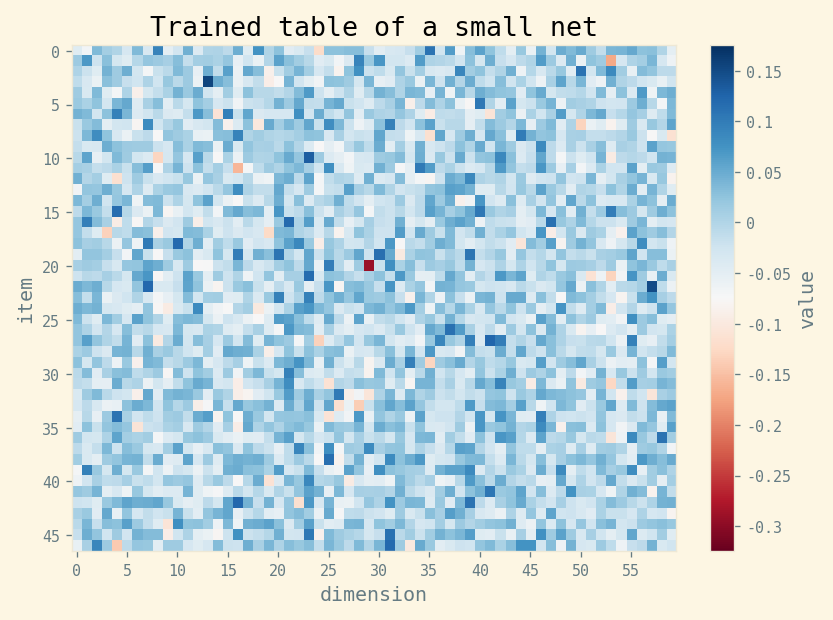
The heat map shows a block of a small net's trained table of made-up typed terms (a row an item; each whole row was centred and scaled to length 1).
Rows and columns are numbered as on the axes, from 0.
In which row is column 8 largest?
0
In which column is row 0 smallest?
24
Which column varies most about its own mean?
16
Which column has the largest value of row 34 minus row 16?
4
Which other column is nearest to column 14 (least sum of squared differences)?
9
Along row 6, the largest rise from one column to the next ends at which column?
15
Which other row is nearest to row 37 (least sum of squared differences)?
43
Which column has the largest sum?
23
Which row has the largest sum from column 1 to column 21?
42
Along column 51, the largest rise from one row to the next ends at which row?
22
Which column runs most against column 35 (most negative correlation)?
38
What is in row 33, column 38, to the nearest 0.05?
0
